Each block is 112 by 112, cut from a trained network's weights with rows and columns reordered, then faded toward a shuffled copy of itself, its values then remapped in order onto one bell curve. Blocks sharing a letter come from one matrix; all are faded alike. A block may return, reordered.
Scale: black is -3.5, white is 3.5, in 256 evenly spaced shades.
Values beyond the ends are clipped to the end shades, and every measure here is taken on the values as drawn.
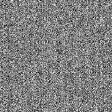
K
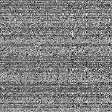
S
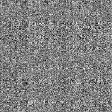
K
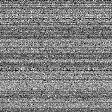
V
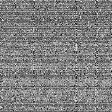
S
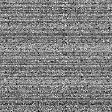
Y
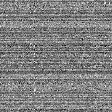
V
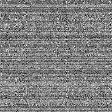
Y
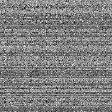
Y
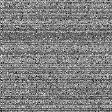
S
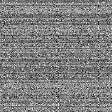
S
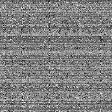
S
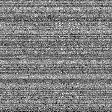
V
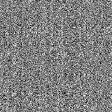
K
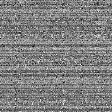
Y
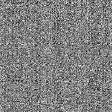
K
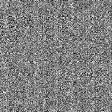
K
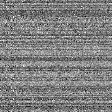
V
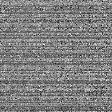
Y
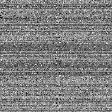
Y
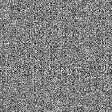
K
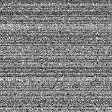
V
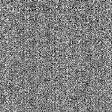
K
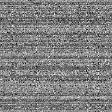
Y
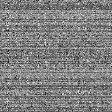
Y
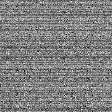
Y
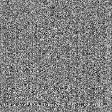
K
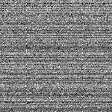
V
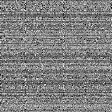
S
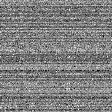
V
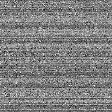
Y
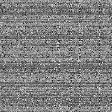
S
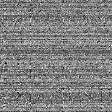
Y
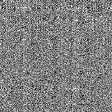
K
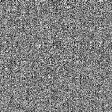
K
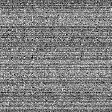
V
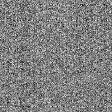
K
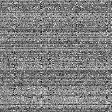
Y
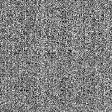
K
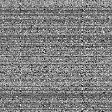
S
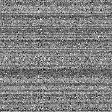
Y
